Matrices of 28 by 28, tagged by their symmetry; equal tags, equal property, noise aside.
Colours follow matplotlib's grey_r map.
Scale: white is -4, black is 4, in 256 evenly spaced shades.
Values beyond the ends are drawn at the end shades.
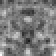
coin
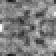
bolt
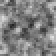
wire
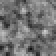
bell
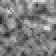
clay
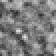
bell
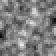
wire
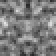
coin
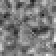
clay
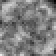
bell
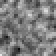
bell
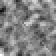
clay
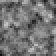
bell
